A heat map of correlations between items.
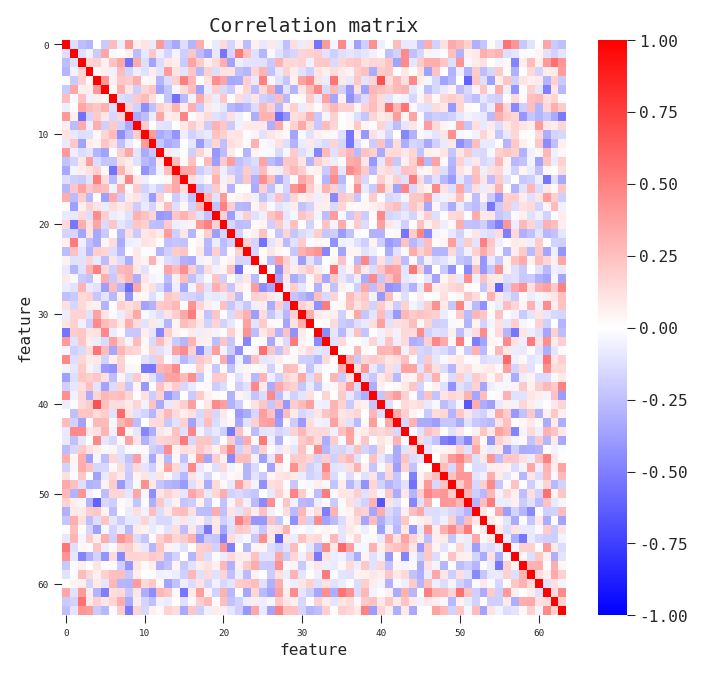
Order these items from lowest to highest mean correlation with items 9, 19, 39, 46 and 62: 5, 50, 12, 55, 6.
55, 12, 5, 6, 50
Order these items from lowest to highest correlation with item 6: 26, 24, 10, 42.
26, 42, 24, 10
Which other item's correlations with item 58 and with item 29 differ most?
50
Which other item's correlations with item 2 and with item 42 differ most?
8
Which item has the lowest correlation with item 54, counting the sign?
18
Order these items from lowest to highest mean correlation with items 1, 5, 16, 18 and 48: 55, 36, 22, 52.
36, 52, 22, 55
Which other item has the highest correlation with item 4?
40
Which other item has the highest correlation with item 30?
16
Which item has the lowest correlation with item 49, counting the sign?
44
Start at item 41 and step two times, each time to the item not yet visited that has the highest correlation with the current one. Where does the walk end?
43
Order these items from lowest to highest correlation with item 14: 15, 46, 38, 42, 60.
60, 42, 46, 38, 15
